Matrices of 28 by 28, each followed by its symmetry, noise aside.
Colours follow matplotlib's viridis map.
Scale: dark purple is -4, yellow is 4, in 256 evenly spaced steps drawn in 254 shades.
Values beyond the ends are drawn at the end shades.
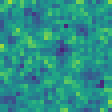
symmetric across the other diagonal.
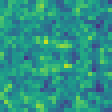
mirrored top to bottom.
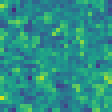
no symmetry.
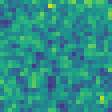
no symmetry.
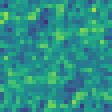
same after a half turn.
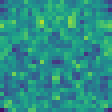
mirrored left to right.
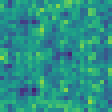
mirrored top to bottom.
